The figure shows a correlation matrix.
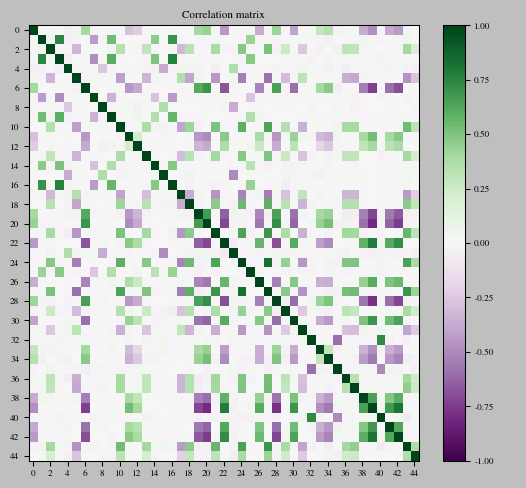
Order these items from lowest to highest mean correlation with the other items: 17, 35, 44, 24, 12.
17, 35, 12, 44, 24
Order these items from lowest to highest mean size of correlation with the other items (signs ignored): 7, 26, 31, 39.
7, 31, 26, 39
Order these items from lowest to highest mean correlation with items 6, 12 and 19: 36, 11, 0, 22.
22, 11, 36, 0
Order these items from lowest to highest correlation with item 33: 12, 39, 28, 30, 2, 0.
39, 30, 12, 2, 0, 28
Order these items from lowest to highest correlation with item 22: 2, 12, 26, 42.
2, 12, 26, 42
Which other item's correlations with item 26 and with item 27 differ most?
24
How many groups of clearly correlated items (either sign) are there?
5
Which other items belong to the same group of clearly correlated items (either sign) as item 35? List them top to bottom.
32, 40
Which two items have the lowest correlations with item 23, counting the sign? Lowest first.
15, 8
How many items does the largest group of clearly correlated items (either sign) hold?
16
